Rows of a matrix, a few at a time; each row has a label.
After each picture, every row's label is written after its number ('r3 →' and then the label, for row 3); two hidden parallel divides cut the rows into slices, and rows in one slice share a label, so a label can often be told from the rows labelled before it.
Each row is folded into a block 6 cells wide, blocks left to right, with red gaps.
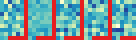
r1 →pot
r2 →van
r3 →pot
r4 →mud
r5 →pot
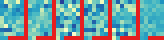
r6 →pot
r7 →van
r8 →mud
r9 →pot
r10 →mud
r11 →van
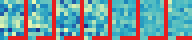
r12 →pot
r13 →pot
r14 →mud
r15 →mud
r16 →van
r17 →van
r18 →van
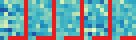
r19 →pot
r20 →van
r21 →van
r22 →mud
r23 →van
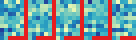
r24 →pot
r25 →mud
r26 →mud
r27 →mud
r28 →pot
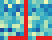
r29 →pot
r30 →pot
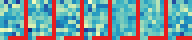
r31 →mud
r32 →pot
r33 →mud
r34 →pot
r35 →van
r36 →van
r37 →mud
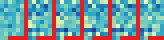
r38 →van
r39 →pot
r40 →pot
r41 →pot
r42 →pot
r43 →pot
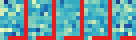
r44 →mud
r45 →pot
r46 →van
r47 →van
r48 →mud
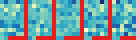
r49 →mud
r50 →van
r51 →van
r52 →mud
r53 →mud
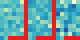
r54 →van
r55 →van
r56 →pot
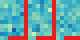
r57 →van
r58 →van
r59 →van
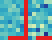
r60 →van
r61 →pot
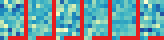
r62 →pot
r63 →van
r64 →mud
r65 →van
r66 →van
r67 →pot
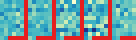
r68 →van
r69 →van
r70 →pot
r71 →pot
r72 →van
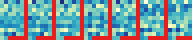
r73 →mud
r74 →mud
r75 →mud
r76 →mud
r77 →mud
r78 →pot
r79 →pot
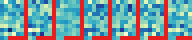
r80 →pot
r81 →mud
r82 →van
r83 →pot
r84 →pot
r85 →pot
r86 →mud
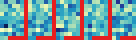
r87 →mud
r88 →mud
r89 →pot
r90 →mud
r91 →mud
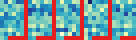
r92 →mud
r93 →pot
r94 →pot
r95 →mud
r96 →pot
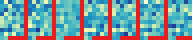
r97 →pot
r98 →pot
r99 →van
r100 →mud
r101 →mud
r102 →pot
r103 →mud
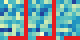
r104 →pot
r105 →pot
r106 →mud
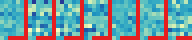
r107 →van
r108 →mud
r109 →mud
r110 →pot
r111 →van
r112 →van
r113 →pot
